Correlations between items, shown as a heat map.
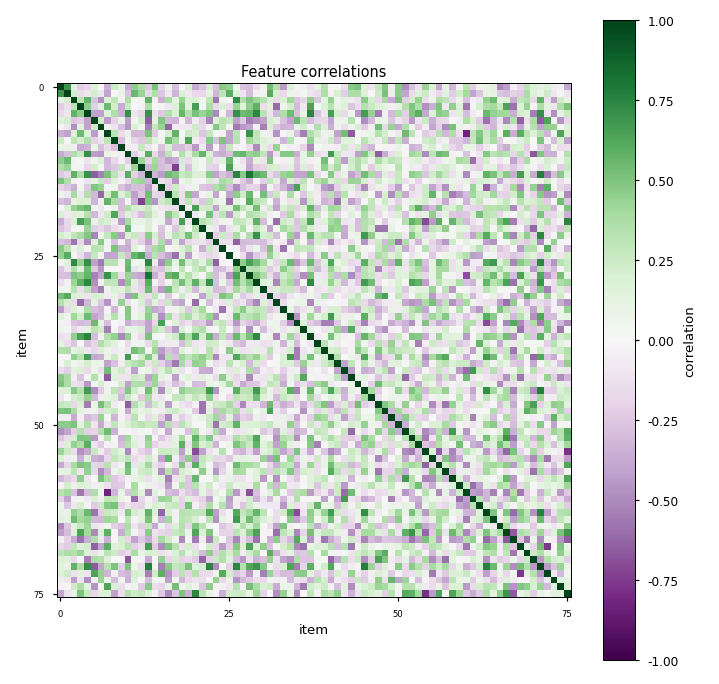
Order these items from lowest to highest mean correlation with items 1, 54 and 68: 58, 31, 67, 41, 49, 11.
58, 41, 49, 67, 11, 31
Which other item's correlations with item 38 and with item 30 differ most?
6
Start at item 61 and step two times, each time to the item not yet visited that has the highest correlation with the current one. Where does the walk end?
7
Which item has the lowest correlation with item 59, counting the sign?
61
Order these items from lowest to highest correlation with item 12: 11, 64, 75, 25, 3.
3, 64, 75, 11, 25
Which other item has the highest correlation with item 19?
8
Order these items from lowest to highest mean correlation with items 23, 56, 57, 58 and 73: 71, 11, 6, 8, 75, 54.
54, 8, 71, 11, 6, 75
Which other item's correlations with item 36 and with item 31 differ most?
48
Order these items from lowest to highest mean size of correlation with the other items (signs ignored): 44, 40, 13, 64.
44, 64, 40, 13
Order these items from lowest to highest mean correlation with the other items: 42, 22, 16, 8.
42, 16, 8, 22
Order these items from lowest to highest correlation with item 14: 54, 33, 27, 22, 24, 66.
33, 27, 66, 54, 22, 24
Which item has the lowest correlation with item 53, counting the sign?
38
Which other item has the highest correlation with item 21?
10
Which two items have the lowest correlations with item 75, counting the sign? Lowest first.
54, 67
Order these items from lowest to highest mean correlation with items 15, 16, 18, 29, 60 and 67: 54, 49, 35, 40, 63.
49, 63, 40, 54, 35
